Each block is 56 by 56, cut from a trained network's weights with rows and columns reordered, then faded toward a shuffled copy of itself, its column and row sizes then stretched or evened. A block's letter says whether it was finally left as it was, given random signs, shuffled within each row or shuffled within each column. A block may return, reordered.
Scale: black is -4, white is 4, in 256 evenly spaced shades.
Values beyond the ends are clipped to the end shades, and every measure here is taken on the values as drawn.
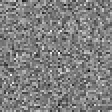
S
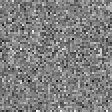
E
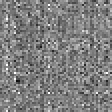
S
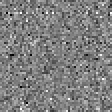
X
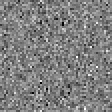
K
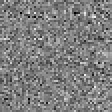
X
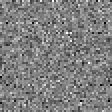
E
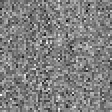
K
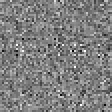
X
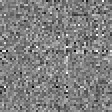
X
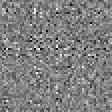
S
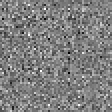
X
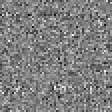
E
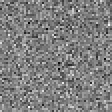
K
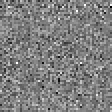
X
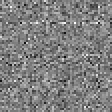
S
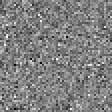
X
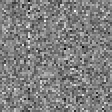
K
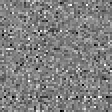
E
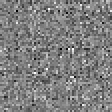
S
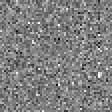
K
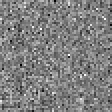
K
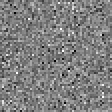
K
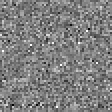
E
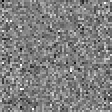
K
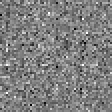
X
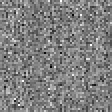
K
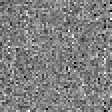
K
